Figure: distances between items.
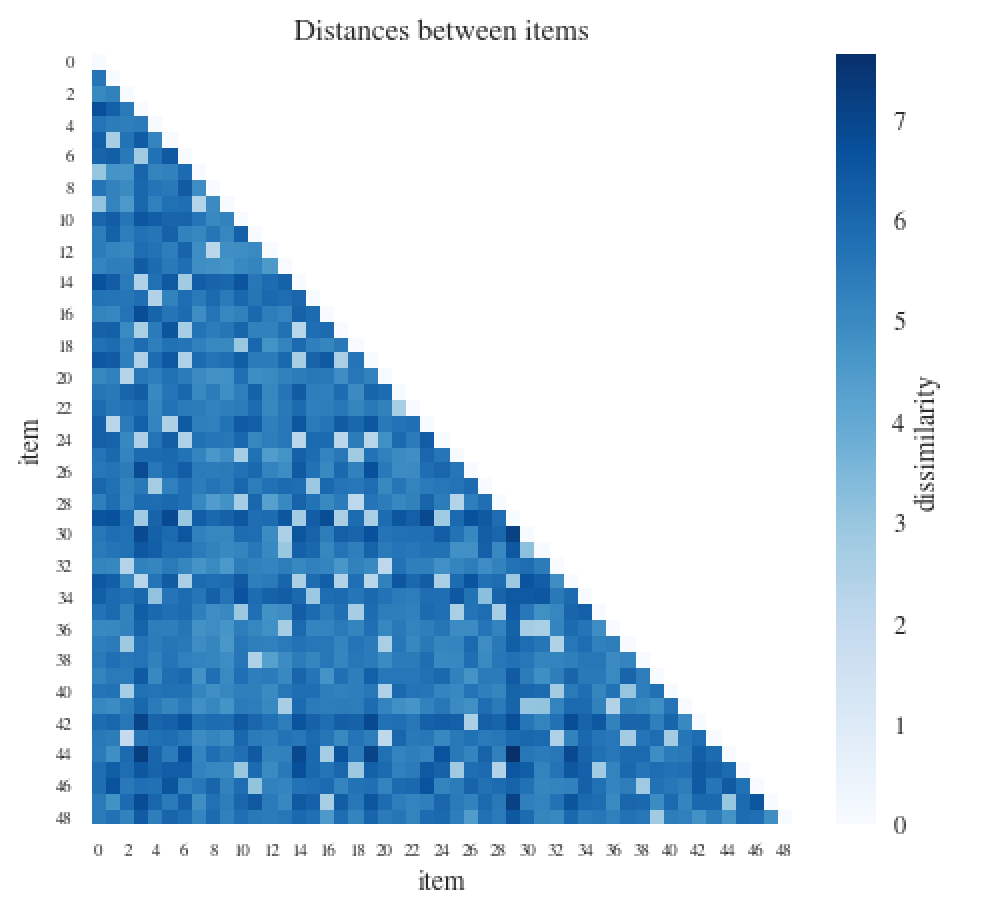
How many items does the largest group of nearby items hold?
8
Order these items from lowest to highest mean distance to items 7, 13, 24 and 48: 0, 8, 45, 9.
9, 0, 8, 45
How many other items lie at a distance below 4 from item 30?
4
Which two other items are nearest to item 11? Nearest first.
38, 46
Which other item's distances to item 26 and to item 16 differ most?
42
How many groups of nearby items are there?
13
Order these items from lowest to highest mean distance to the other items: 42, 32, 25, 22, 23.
32, 25, 22, 23, 42
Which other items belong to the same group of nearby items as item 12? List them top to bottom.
8
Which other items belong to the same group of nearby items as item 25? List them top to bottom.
10, 18, 28, 35, 45
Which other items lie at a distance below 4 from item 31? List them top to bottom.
13, 30, 36, 41
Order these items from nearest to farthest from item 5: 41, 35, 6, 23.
23, 41, 35, 6
